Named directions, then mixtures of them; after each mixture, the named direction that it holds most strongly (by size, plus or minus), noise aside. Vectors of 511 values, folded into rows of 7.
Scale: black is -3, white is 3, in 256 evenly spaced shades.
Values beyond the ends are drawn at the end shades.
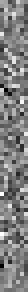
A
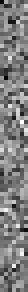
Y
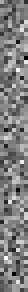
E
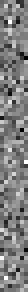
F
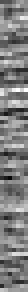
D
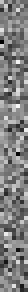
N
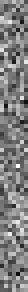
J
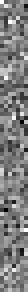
Y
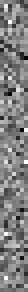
F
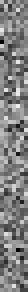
N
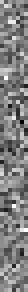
Y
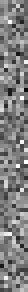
J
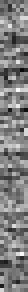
D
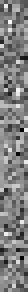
N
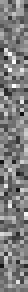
A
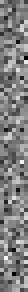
E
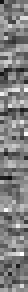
D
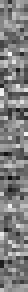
D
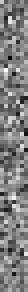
Y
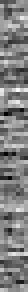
D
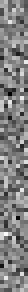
A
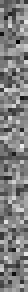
E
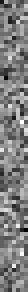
Y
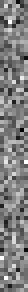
F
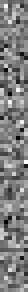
F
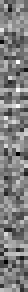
N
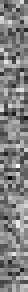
J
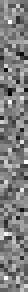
F
